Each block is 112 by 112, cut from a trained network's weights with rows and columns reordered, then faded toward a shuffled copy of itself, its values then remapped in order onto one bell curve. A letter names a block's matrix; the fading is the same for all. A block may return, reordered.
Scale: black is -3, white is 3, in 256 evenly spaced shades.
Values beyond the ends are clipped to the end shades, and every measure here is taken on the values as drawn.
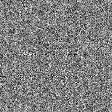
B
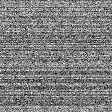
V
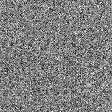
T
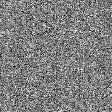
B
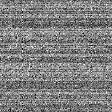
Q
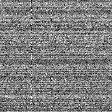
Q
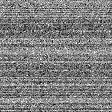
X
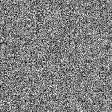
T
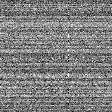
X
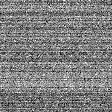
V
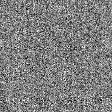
B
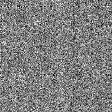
B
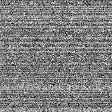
Q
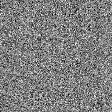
B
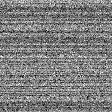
V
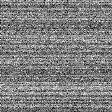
X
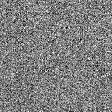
T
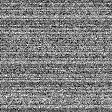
X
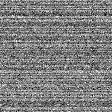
X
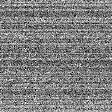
Q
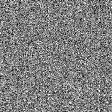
T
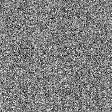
B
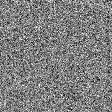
T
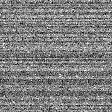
V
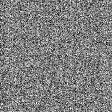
T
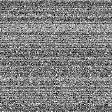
Q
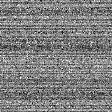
X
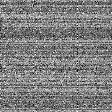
Q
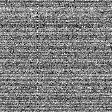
X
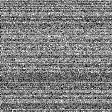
X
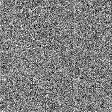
T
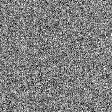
T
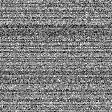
V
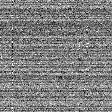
X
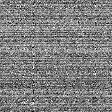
Q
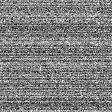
X
